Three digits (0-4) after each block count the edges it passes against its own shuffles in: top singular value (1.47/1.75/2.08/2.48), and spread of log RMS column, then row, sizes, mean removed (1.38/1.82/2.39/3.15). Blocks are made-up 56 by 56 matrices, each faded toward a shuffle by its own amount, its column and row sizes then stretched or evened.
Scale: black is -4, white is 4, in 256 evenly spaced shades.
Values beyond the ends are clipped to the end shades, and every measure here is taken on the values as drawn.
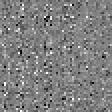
0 3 1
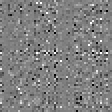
3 3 1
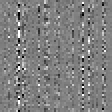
3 4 0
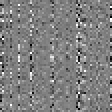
4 4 0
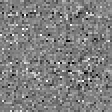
0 1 2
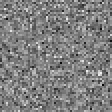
2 0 0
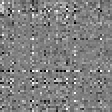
3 3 3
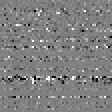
1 0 4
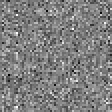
1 3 0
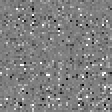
0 2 2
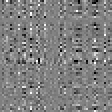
4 4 3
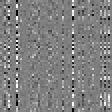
4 4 1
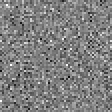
1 0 0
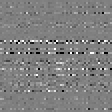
4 0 4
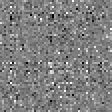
2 1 1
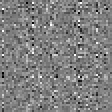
2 3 1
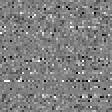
1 0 3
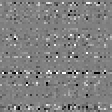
2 2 4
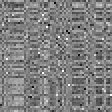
4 1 0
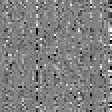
3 3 0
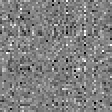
3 2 1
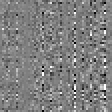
3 4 1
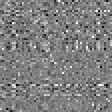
3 1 3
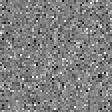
1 0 0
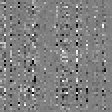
3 4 2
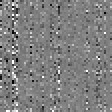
1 4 0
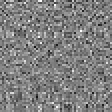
3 0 1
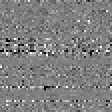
3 1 4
